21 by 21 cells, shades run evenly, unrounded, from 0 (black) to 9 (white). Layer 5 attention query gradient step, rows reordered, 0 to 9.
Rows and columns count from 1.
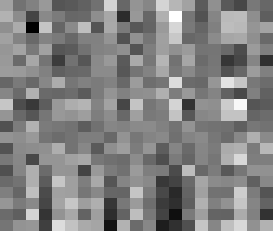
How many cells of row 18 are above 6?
3
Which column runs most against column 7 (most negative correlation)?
15
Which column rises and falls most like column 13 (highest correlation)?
9
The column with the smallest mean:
10
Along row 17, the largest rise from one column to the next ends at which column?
5
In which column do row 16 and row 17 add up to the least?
14
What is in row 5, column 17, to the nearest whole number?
4
